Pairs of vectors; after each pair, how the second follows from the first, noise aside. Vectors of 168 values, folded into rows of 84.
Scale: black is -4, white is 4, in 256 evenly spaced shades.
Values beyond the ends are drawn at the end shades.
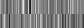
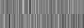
shrunk.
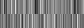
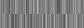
wrapped around, shrunk.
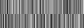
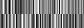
wrapped around, negated, scaled up.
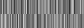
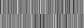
wrapped around, partly zeroed.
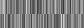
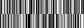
wrapped around, negated, scaled up.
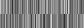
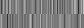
wrapped around, partly zeroed.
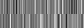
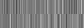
shrunk.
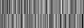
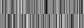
shuffled.
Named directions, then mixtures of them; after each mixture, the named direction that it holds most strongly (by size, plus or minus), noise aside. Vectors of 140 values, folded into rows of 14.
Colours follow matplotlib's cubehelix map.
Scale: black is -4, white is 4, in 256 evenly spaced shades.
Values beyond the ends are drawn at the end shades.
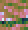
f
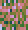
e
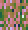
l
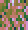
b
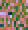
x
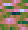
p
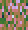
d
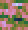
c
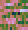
p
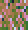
b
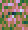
p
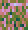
x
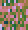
e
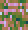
c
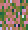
l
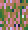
l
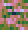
p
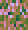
x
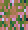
b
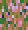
d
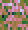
d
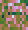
d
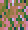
b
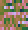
p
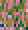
x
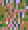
l
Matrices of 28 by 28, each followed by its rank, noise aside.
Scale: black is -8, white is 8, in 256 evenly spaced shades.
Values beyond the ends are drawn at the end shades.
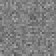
eight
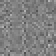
six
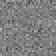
eight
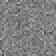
eight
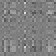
two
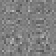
four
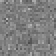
six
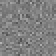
six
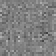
six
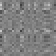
two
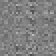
four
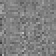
six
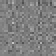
four
